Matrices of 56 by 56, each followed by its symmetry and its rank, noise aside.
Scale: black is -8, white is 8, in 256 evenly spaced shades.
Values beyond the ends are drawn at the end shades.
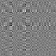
antisymmetric, rank two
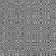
no symmetry, rank three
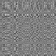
no symmetry, rank three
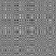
antisymmetric, rank two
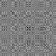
symmetric, rank three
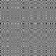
no symmetry, rank two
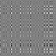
no symmetry, rank one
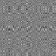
no symmetry, rank three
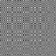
symmetric, rank one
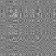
symmetric, rank three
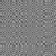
symmetric, rank two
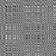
no symmetry, rank two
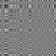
symmetric, rank one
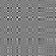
symmetric, rank one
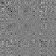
symmetric, rank three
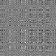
no symmetry, rank three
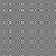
symmetric, rank one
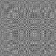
symmetric, rank three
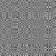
no symmetry, rank three
